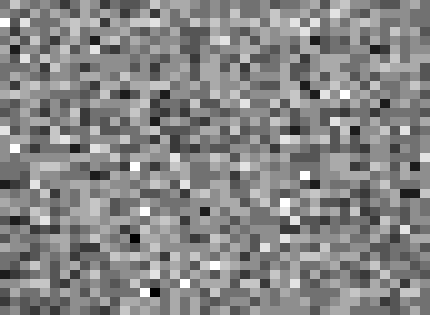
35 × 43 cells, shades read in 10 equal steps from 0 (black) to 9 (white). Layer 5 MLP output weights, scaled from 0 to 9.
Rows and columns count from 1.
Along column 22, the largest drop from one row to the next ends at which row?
31
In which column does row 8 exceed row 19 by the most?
42
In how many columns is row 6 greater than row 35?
19
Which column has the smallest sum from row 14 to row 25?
37
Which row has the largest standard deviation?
15
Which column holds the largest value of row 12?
25
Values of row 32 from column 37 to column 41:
3 6 4 6 2
